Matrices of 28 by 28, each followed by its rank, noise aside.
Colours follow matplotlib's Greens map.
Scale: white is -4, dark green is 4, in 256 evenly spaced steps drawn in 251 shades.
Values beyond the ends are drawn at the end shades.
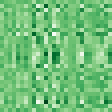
two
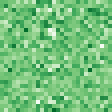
eight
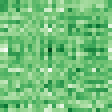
three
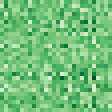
four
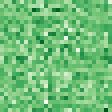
eight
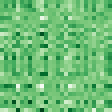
two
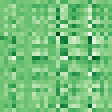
two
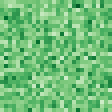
six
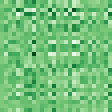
two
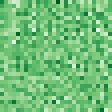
six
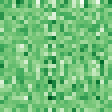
four
